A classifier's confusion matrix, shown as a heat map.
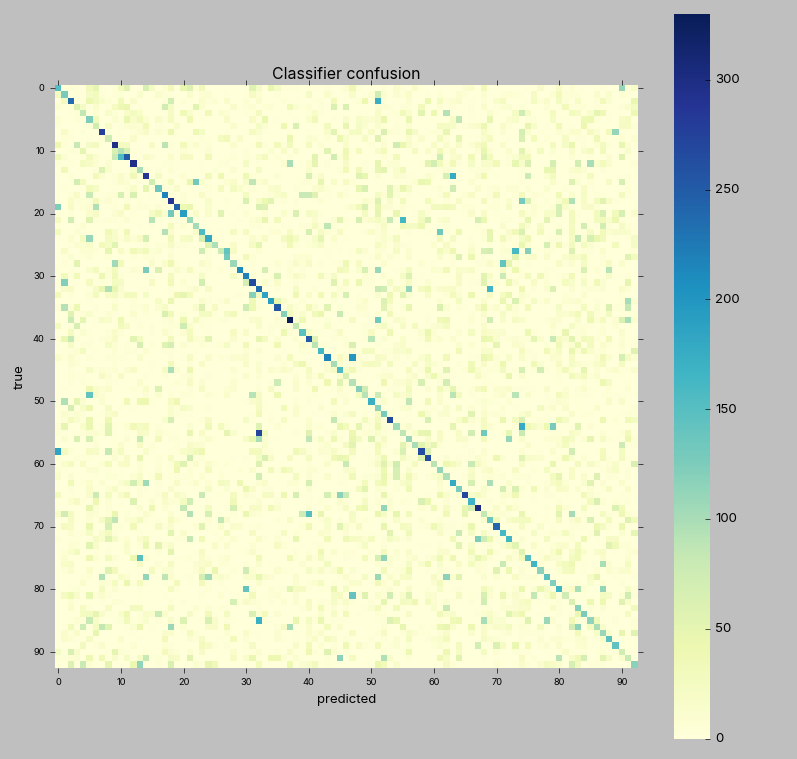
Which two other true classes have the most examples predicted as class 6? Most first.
19, 65
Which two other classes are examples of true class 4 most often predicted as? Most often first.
62, 74
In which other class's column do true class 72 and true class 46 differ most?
67
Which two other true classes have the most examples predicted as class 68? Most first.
55, 85
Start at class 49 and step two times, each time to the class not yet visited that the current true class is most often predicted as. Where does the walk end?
64
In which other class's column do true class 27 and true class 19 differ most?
0
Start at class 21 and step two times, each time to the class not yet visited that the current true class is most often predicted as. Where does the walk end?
32
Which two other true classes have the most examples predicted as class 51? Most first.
2, 37
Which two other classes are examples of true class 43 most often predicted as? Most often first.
47, 90
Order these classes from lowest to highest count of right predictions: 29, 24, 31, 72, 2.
72, 24, 29, 2, 31
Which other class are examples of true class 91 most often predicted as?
45
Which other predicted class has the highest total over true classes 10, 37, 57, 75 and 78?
51
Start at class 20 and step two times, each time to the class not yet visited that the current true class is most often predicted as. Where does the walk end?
74
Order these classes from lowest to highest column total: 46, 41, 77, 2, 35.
77, 41, 35, 46, 2
